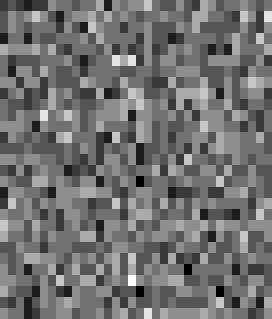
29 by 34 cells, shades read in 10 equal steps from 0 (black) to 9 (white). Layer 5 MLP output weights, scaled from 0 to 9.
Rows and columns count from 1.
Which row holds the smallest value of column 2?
7
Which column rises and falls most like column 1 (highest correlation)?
22
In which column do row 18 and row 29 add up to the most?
19
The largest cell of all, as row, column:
26, 17
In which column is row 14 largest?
28
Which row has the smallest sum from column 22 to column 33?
25
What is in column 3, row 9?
5
